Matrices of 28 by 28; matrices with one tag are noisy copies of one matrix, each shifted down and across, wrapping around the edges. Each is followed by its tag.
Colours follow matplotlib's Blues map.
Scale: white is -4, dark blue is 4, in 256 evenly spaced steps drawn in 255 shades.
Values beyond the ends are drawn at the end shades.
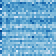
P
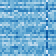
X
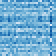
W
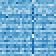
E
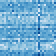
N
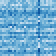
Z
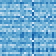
W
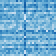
E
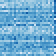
N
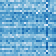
P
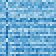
E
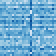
E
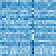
Z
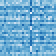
E
